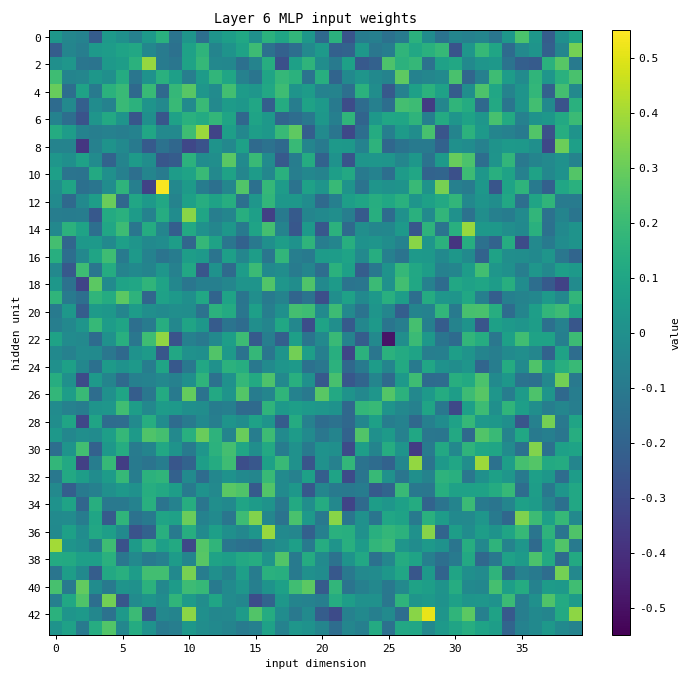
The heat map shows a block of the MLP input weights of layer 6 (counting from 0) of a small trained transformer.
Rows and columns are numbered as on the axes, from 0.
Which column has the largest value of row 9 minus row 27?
30
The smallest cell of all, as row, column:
22, 25
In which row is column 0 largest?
37
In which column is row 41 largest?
4
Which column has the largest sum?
31
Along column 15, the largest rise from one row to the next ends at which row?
42
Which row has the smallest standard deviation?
43
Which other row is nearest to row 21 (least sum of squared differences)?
16
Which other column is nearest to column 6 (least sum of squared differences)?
19
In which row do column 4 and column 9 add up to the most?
41
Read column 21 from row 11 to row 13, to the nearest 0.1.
0.2 -0.1 0
